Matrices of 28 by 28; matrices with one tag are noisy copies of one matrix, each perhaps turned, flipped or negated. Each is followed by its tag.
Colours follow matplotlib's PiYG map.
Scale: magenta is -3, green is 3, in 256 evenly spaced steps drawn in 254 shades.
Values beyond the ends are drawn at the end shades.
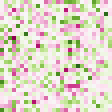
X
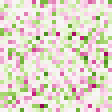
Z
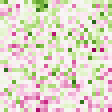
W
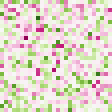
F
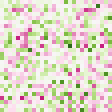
X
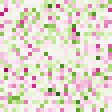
Z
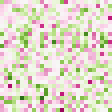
X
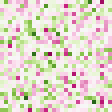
F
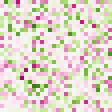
X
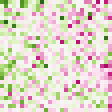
W
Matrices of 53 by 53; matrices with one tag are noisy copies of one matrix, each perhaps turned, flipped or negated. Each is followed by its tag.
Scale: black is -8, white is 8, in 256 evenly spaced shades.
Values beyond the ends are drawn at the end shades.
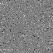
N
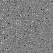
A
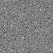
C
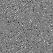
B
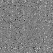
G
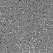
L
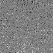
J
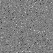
B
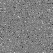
N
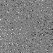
L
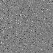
A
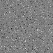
C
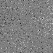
L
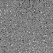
L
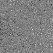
L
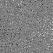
L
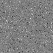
B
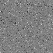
C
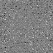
G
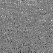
J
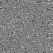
N
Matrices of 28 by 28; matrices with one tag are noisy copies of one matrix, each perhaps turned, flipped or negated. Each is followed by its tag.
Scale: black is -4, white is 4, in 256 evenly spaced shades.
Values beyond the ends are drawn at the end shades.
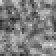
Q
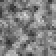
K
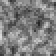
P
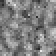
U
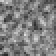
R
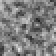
R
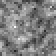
P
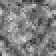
P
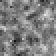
K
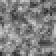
Q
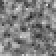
R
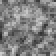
P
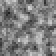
K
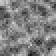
U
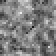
Q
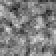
K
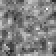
Q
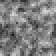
Q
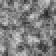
K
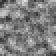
U
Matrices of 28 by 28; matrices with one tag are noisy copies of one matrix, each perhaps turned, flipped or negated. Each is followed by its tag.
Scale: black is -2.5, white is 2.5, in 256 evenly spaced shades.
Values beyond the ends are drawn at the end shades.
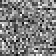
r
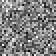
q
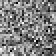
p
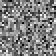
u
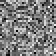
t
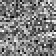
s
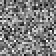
q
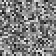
u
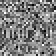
t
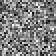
q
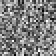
s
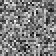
q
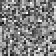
r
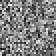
u
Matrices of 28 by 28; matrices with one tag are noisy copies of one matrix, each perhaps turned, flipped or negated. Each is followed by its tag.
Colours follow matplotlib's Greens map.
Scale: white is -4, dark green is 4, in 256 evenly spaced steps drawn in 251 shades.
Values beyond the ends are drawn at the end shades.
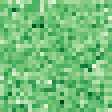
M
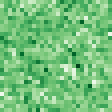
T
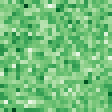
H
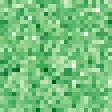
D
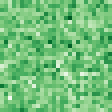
D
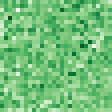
M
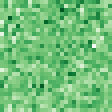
M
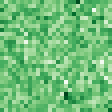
M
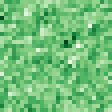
T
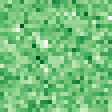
T
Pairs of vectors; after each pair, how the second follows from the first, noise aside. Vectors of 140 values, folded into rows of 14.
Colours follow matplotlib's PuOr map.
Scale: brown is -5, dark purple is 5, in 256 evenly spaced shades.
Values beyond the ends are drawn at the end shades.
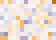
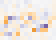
wrapped around, partly zeroed.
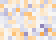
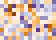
reversed, negated, scaled up.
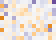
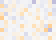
shrunk.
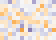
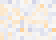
shrunk.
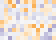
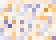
wrapped around, negated.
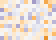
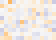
reversed, shrunk.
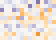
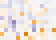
reversed, negated, partly zeroed.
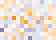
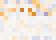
wrapped around, partly zeroed.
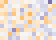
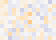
shrunk.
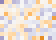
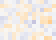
wrapped around, negated, shrunk.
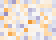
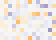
reversed, negated, partly zeroed.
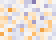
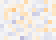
reversed, shrunk.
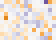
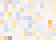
reversed, shrunk.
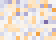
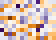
reversed, negated, scaled up.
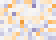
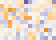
wrapped around, negated.
